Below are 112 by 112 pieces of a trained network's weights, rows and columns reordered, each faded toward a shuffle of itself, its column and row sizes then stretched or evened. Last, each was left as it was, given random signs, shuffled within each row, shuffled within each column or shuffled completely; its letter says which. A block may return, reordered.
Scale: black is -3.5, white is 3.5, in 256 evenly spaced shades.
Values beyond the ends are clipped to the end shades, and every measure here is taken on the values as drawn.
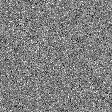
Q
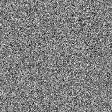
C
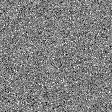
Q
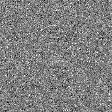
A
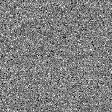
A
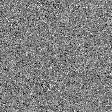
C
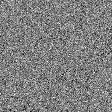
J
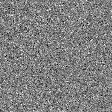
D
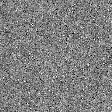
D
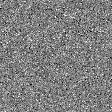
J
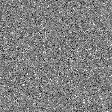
C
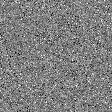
Q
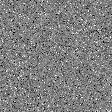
Q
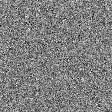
J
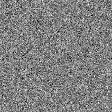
C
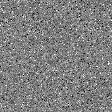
D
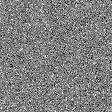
Q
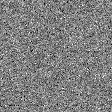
J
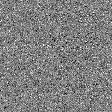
A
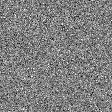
J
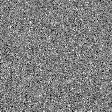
C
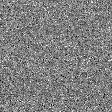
J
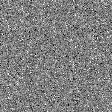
D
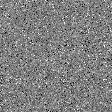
C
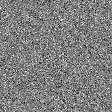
D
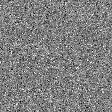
J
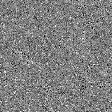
A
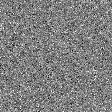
D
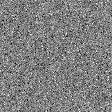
Q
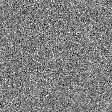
D
